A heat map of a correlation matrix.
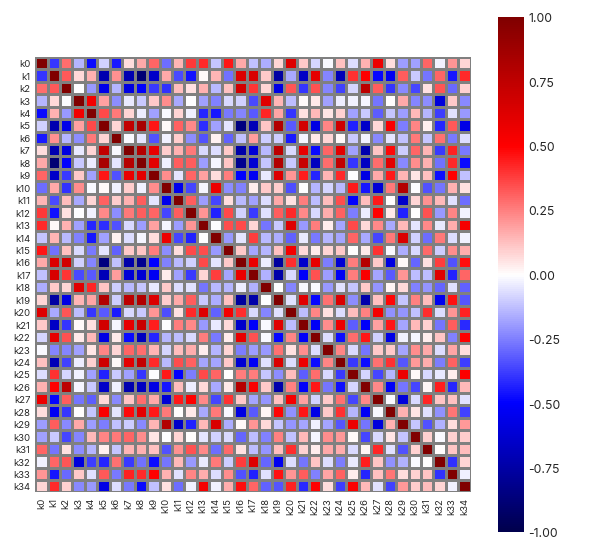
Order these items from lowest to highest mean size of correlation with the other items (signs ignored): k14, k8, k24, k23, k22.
k23, k14, k22, k24, k8
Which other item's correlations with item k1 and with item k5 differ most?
k8
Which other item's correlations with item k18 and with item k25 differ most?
k34
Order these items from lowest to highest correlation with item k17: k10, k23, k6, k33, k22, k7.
k7, k33, k23, k10, k6, k22
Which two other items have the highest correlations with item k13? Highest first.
k20, k34
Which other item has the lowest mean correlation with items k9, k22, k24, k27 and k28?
k1
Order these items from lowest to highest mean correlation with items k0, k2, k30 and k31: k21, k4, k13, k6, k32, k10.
k10, k4, k6, k21, k32, k13
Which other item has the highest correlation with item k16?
k26
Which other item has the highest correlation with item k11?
k27
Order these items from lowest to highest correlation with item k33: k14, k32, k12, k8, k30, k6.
k32, k6, k14, k30, k12, k8
